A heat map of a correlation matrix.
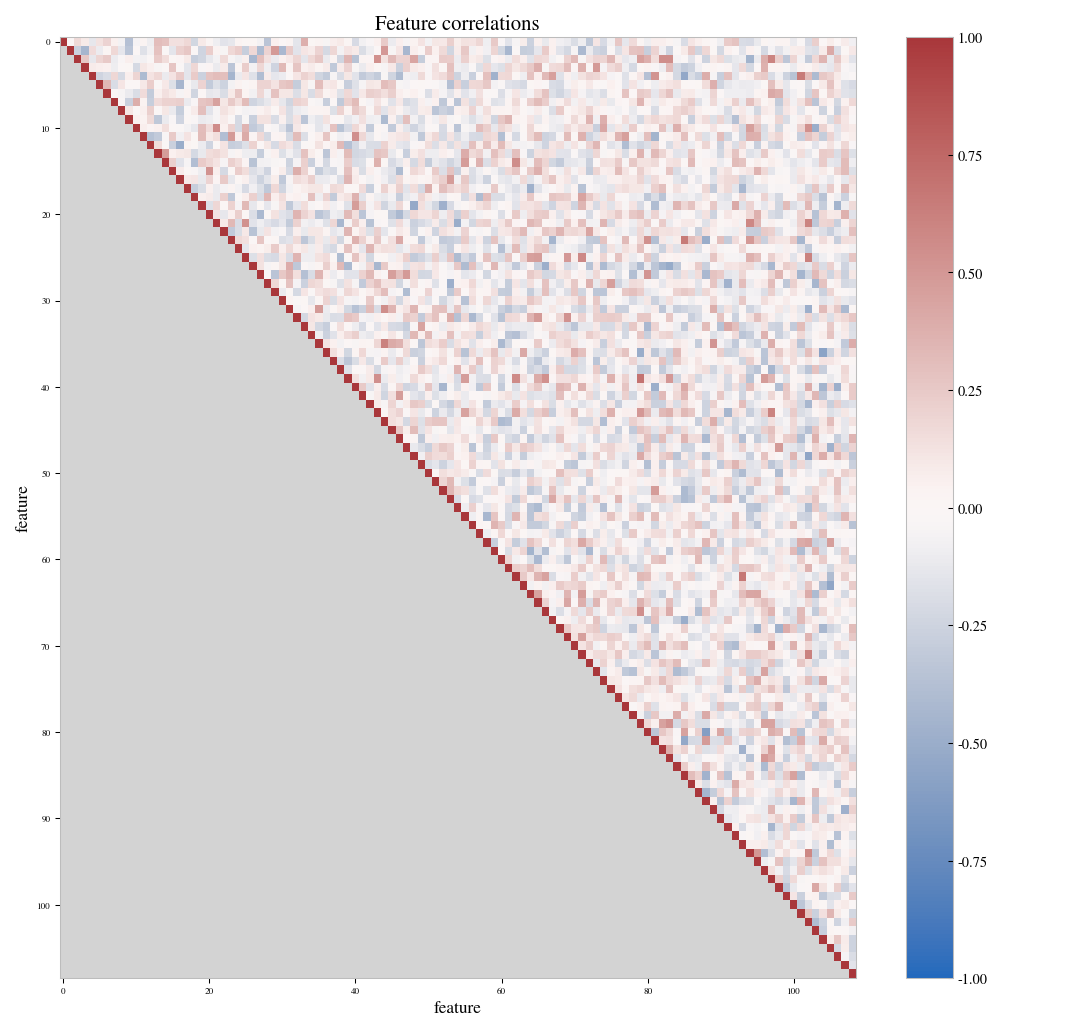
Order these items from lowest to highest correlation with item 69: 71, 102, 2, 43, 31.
31, 43, 2, 102, 71
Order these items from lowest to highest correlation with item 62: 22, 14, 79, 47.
47, 22, 79, 14
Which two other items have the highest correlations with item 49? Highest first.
33, 92
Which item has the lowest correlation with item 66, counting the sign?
26
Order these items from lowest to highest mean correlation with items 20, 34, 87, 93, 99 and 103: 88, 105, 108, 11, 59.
88, 108, 105, 11, 59
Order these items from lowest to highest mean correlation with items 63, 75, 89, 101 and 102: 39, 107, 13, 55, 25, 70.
107, 55, 13, 39, 70, 25
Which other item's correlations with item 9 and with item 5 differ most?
44
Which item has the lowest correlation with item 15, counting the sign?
46
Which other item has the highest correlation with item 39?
79
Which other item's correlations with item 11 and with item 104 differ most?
40
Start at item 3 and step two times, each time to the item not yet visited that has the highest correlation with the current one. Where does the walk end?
96
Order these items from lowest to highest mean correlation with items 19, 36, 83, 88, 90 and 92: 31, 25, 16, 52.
31, 52, 16, 25
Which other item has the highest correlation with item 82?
2
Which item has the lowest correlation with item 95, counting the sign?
68
